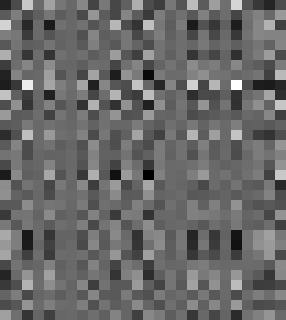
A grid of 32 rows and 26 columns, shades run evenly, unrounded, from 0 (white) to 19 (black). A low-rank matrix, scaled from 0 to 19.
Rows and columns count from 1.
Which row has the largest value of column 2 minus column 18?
9
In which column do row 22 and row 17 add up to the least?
26
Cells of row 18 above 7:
23
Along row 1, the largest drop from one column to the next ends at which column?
3
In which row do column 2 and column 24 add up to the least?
11
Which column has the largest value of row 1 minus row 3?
1
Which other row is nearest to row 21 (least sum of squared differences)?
31
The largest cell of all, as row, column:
18, 14
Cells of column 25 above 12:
14
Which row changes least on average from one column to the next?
13
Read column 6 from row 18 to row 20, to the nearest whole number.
13 10 11
